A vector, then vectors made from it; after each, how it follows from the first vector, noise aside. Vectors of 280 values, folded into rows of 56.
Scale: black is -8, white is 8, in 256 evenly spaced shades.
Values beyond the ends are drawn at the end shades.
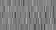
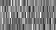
reversed, negated, scaled up.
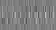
negated, partly zeroed.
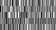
wrapped around, negated, scaled up.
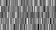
wrapped around, negated, scaled up.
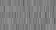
shrunk.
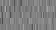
reversed, partly zeroed.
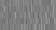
negated, shrunk.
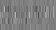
negated, partly zeroed.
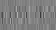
reversed, partly zeroed.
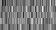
wrapped around, negated, scaled up.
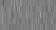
reversed, negated, shrunk.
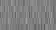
shrunk.
